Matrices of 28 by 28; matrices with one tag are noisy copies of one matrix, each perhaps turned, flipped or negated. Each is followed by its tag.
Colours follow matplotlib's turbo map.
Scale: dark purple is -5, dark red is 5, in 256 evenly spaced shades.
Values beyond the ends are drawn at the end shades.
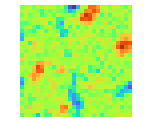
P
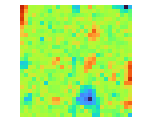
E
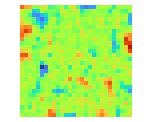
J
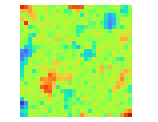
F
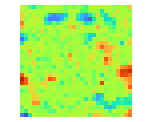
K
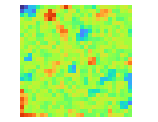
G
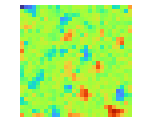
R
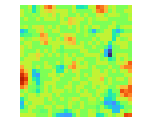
J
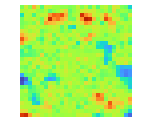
K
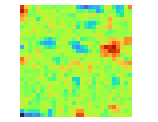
E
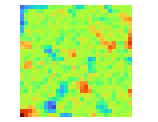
G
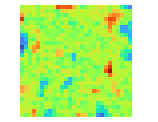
J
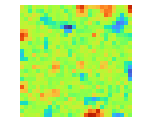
J
